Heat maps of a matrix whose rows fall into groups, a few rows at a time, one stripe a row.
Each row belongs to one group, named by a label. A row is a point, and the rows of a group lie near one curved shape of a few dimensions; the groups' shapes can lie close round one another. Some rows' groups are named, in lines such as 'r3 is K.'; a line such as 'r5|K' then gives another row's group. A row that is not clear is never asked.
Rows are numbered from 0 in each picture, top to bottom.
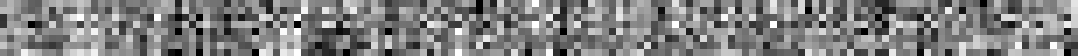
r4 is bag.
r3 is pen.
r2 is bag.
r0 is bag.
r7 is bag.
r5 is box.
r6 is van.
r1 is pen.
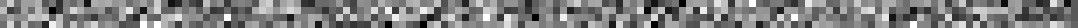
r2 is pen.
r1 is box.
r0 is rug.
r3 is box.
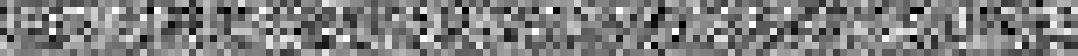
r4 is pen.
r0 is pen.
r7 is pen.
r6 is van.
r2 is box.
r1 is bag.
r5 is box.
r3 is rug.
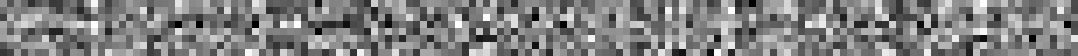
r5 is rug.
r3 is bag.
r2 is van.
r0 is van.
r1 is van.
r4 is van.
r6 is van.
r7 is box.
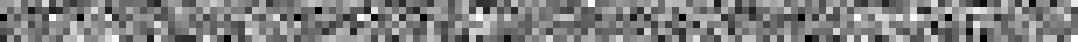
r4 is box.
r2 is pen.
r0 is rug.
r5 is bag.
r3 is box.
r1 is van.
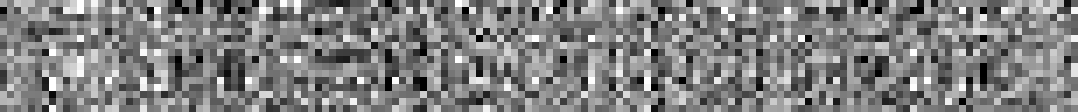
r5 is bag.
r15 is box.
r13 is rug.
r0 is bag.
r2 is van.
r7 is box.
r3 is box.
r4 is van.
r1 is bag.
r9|bag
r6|pen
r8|bag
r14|pen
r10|bag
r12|box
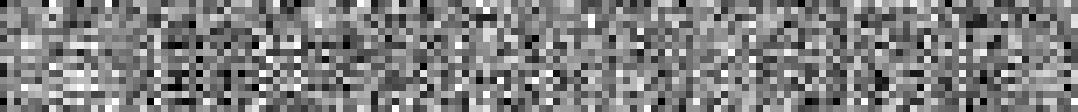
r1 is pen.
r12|bag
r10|bag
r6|bag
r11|bag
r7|van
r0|pen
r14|bag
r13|pen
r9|pen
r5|van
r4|box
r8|van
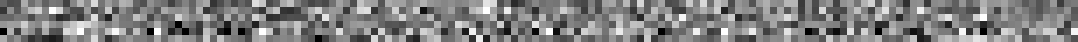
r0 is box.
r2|van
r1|pen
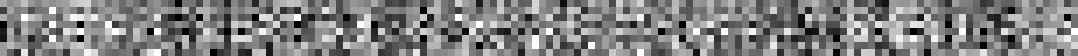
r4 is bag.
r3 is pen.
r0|bag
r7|box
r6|bag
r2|bag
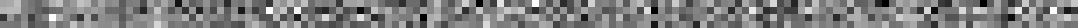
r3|box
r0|bag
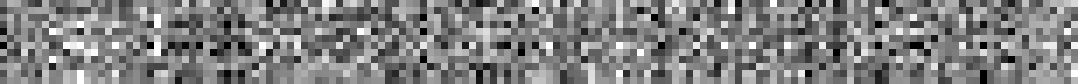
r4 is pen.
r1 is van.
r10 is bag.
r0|pen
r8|pen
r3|bag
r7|box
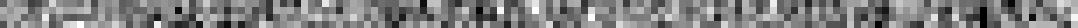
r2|rug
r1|bag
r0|pen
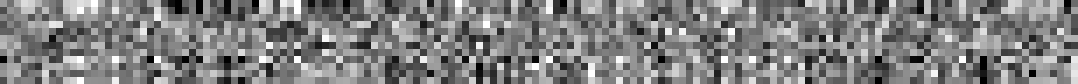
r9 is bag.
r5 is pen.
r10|rug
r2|box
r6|van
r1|bag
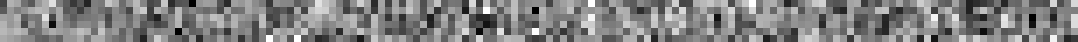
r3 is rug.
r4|bag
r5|van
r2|rug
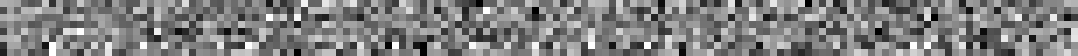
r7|pen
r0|pen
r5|rug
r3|pen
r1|van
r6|box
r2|van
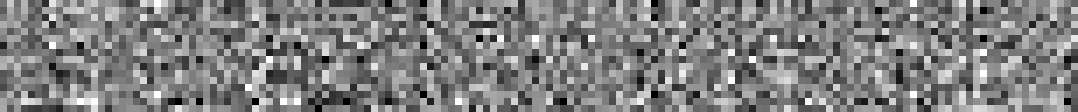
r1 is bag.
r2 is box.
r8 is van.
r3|rug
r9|rug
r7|van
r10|van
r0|box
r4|box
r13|box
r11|van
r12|box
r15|van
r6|pen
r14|bag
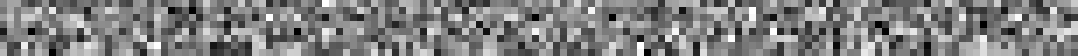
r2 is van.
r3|bag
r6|box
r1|rug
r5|van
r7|box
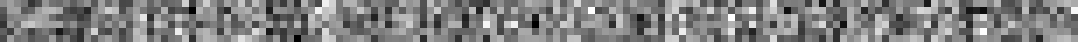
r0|pen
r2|van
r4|van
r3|van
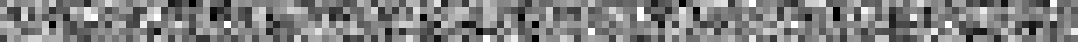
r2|box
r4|rug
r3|pen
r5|van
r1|box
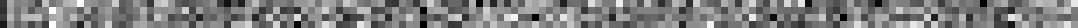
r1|pen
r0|bag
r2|van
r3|pen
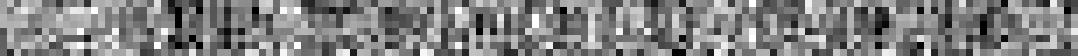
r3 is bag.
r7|box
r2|bag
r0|rug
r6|bag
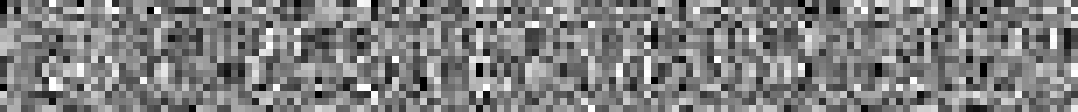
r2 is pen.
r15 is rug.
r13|van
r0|pen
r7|rug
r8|box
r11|box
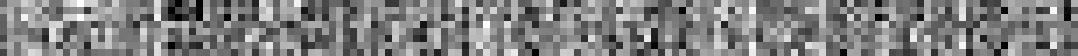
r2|bag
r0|bag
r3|pen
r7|van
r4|box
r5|box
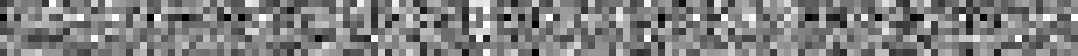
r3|van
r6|pen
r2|bag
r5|van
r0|box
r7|van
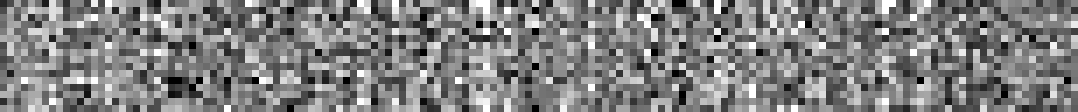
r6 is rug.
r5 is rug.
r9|van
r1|pen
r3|bag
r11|bag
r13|rug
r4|pen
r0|box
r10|box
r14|pen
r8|box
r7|box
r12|rug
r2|box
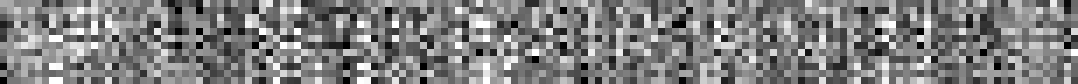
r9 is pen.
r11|pen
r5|pen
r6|bag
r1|bag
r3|box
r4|bag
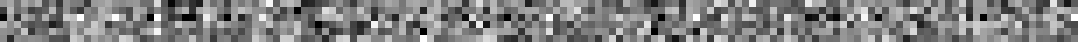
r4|box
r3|van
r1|pen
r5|box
